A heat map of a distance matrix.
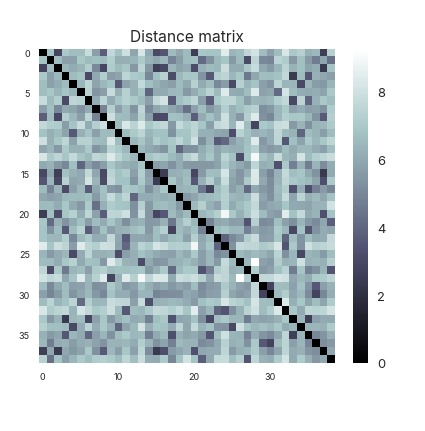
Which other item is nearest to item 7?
19
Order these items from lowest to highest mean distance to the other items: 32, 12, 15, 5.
15, 12, 5, 32
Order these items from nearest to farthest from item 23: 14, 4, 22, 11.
11, 4, 14, 22
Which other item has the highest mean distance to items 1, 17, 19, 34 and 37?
13
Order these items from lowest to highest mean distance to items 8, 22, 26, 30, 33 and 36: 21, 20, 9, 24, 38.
21, 20, 38, 9, 24
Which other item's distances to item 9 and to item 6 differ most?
28
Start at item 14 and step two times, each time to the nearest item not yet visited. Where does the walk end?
5
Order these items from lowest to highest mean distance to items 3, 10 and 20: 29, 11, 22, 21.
22, 21, 29, 11
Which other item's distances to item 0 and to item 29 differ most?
20
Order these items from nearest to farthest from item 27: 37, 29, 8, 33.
33, 29, 37, 8
